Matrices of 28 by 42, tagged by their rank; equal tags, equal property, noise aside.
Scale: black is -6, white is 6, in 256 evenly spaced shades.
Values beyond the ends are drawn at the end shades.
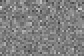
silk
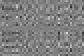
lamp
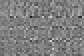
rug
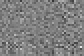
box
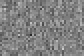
box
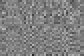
rug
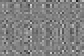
lamp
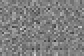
silk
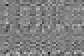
lamp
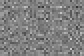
rug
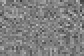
silk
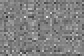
box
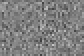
box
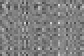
lamp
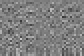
rug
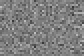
silk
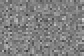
silk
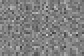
box
